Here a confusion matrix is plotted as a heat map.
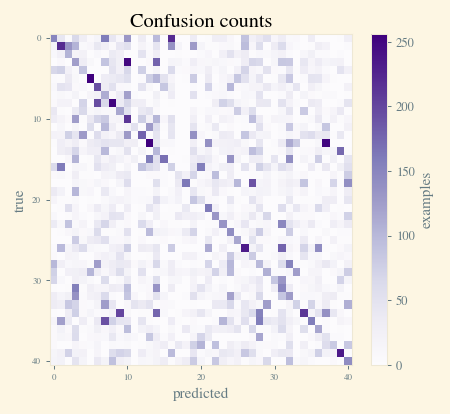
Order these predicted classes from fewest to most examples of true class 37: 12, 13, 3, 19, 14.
12, 19, 14, 3, 13
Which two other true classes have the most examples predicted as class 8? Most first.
40, 35
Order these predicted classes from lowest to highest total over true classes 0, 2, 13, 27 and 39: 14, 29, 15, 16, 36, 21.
15, 29, 36, 21, 14, 16
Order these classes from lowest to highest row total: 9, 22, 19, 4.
19, 22, 9, 4
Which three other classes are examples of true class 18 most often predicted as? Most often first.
27, 40, 25
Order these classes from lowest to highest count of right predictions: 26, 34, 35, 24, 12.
24, 35, 12, 34, 26
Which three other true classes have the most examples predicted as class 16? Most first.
0, 1, 39
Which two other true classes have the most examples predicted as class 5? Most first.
29, 11
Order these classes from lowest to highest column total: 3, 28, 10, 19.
19, 28, 3, 10
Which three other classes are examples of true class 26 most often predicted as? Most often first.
31, 36, 21
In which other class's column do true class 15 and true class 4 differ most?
13
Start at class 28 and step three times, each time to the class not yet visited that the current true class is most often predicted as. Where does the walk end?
10
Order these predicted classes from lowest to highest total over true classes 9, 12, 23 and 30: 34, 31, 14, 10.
14, 34, 10, 31
